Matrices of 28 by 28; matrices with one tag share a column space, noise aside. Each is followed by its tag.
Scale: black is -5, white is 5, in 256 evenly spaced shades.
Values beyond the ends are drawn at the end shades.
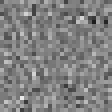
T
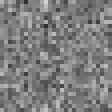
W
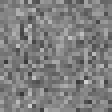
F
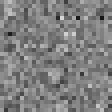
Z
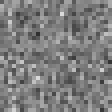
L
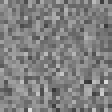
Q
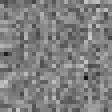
F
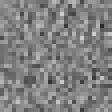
L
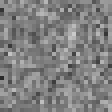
F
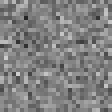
Z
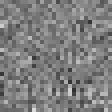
Q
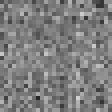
T
